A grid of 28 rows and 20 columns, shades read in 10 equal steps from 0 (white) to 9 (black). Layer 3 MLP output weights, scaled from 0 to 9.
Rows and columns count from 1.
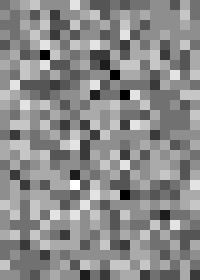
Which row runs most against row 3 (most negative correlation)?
6
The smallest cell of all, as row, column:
19, 8
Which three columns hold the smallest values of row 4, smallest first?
13, 4, 17
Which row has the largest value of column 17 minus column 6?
22
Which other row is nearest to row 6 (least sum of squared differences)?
26
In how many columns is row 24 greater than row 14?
9
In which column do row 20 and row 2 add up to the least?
10
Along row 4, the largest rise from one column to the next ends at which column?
14
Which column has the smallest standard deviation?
1
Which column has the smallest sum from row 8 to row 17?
3
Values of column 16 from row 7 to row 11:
2 6 7 5 5
